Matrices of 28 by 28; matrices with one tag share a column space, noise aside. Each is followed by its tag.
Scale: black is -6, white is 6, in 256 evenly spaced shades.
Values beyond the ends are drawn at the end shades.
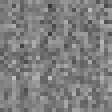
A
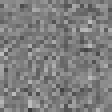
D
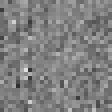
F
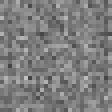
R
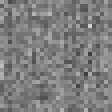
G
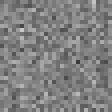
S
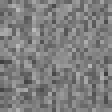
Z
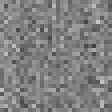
D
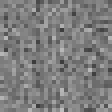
S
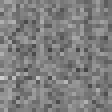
F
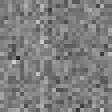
D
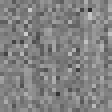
A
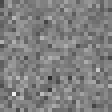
R
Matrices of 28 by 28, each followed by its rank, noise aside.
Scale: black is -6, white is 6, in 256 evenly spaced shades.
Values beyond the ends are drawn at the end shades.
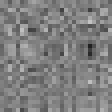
three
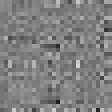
four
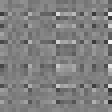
one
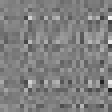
two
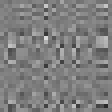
two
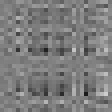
two
